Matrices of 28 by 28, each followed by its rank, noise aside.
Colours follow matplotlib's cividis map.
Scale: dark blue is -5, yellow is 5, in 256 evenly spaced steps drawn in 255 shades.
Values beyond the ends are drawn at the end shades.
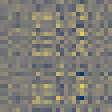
two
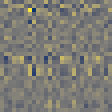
three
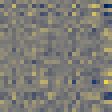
two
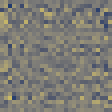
four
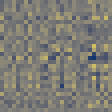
three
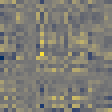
three
